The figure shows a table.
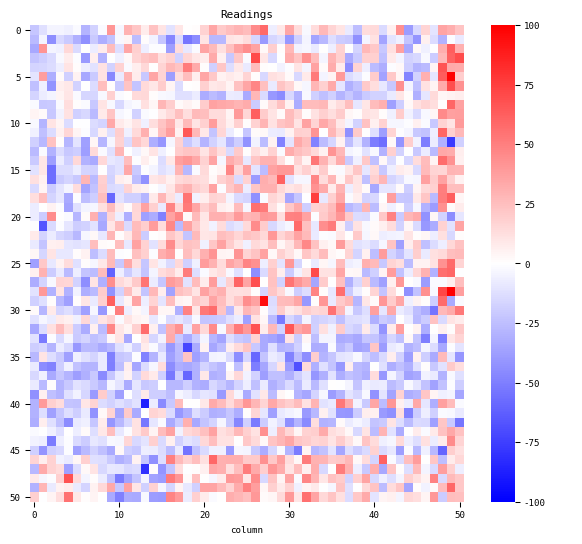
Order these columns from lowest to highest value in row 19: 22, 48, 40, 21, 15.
40, 15, 22, 21, 48
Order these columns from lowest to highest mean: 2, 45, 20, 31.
2, 45, 31, 20
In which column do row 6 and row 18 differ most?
26
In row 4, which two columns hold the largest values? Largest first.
48, 18
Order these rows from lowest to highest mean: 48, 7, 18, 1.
1, 7, 18, 48
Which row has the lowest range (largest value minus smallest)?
38
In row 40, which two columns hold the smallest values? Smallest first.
13, 15
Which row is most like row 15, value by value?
44
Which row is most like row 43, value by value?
24
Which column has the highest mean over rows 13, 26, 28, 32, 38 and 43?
49
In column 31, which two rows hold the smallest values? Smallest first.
36, 45
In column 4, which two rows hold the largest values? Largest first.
48, 50
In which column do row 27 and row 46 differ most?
41
